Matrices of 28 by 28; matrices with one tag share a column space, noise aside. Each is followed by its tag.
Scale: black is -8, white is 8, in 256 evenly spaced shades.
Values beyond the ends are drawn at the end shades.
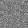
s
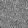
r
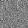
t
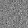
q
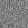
t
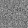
q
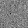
s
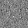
r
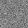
q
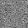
s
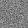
q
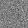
r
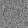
r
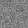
q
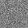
q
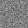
s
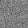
q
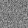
r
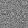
s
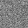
s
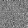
t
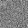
t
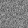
r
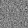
r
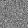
t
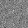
q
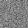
t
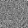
t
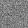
s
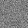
r
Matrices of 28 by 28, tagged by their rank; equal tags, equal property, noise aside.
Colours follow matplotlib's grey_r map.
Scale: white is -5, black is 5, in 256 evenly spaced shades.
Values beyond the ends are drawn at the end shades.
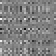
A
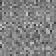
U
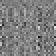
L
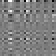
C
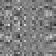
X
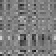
A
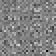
U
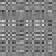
C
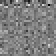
L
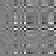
C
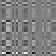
C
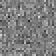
U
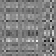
A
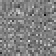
U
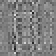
X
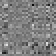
X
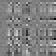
A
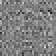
L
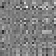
X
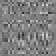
X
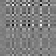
C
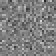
U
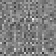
L
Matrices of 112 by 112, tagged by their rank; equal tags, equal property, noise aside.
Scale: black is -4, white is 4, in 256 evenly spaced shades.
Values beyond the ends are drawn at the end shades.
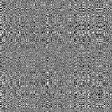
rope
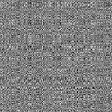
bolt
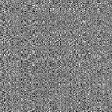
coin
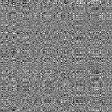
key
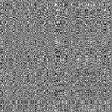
bolt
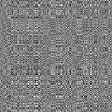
rope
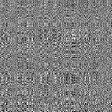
bolt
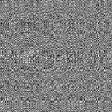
key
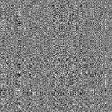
coin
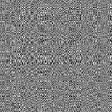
key
